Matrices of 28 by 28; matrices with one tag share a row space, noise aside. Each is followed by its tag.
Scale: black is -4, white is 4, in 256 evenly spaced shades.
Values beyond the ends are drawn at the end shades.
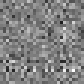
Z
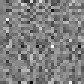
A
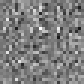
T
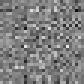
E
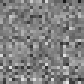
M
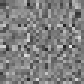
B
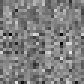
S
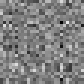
S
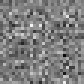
M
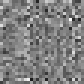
B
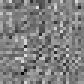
E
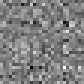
M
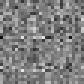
S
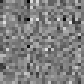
B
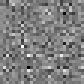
Z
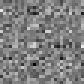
S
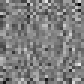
B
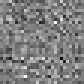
E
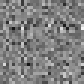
Z
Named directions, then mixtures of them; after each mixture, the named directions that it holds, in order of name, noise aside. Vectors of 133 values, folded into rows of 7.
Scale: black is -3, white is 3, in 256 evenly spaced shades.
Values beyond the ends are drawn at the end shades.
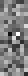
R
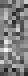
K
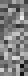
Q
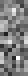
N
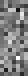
K, N, Q.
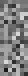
K, Q, R.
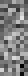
Q.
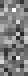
N, R.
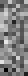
K, N, R.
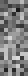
K, Q.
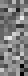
Q.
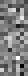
N, Q.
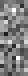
N.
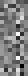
N, Q, R.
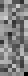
K, R.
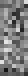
K.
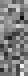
Q.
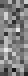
K.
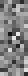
R.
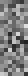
R.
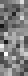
N, Q.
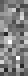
K, N, Q.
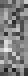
K.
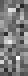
K, N, Q.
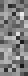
K, Q, R.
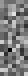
K, N, R.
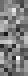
N.
